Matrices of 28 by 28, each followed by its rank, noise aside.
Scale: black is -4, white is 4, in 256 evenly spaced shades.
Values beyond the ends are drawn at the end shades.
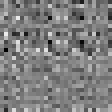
three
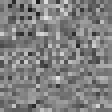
six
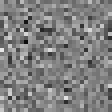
six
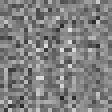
six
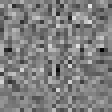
six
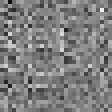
six
